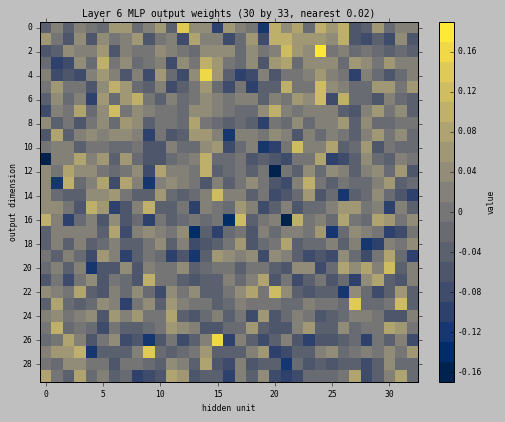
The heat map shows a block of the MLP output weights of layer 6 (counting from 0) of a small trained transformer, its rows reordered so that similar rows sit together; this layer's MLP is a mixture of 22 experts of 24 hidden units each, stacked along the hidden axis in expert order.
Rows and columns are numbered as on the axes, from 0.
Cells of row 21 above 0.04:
3
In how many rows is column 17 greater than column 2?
13
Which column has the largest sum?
14
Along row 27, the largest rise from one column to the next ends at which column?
9
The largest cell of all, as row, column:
2, 24
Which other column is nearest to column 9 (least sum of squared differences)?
16
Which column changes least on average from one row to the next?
17
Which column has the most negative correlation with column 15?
12
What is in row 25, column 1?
0.1
